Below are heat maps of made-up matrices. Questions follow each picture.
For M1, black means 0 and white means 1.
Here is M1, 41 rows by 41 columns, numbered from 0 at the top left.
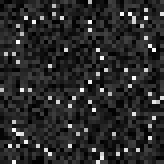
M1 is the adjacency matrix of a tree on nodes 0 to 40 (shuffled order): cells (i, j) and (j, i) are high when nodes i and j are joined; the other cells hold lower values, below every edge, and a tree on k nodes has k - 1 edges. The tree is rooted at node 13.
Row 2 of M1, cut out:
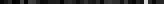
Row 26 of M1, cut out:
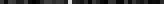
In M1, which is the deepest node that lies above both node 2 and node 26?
36
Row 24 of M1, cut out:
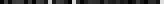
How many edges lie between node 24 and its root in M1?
3
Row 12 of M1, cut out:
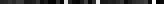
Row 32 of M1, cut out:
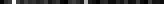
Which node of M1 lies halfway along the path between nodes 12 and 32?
40
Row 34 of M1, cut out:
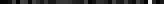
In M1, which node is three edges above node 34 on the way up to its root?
17
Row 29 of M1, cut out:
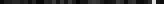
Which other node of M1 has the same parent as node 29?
25
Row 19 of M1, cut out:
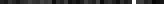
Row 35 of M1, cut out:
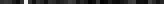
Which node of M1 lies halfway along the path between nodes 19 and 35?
4
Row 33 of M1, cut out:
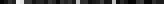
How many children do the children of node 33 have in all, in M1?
4
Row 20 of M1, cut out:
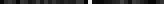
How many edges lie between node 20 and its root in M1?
8
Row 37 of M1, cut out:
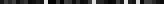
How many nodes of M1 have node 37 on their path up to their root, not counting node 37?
4
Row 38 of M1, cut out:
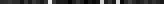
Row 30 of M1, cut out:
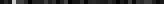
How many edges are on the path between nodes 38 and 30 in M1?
5
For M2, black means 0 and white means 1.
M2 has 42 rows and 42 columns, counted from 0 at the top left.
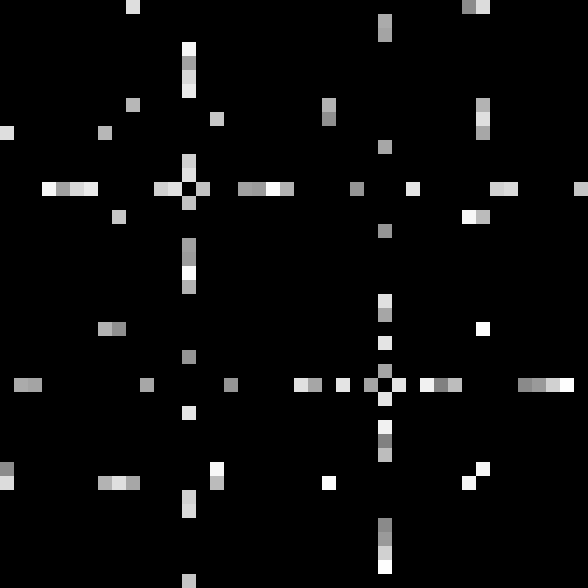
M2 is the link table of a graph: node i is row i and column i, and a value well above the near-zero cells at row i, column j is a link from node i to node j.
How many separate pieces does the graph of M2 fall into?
3
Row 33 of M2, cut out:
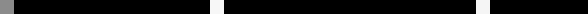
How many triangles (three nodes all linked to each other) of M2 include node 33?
2
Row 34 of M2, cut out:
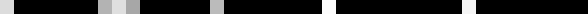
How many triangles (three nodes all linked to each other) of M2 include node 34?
7
